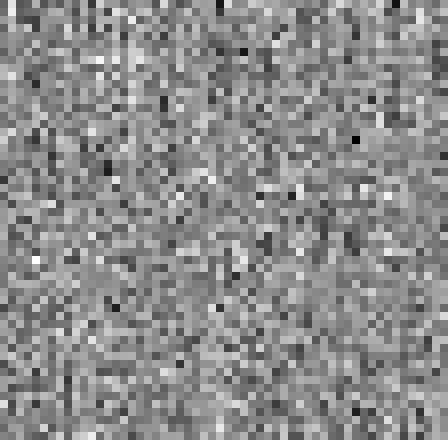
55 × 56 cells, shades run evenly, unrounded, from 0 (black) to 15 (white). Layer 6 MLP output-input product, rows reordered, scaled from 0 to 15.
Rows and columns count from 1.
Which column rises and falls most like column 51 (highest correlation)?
46
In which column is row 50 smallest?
43
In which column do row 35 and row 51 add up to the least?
5
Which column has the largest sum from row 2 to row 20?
17
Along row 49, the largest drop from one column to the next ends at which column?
9
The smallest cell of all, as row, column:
18, 45
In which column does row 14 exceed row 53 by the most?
23
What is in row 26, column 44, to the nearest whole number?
6
